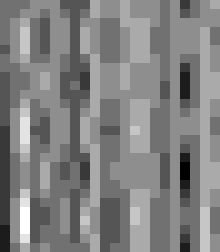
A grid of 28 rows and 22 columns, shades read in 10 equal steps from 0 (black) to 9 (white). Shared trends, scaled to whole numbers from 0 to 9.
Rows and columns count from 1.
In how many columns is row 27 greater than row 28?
4
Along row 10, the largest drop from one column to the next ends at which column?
19
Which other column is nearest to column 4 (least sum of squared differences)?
11
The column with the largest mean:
3
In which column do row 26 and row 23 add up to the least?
1
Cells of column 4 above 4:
6
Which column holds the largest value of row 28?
21
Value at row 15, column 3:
8
